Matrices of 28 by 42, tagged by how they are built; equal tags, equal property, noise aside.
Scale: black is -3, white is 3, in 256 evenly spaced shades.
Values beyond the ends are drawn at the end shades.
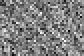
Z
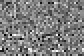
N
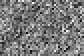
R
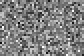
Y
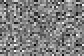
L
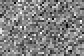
R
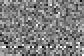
N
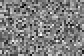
Y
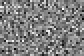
Y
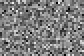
Y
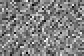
R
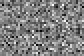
N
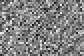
R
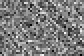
Z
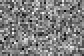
Y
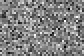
Y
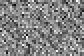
Z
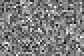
Y
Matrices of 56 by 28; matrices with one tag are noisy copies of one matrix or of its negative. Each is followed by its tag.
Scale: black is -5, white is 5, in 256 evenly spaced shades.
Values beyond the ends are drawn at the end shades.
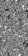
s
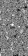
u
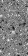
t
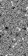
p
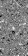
t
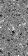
t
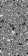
t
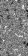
s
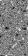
p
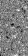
u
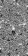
t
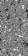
s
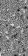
u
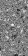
u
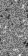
s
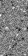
p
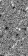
p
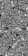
p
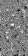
u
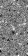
t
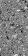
u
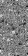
t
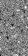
u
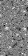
p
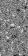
u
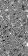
s
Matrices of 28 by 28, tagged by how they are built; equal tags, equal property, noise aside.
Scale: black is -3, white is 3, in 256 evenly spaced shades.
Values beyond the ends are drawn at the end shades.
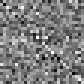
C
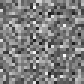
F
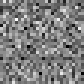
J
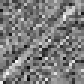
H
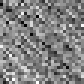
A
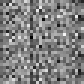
F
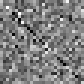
C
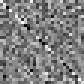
C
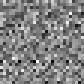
J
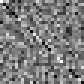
C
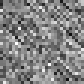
A
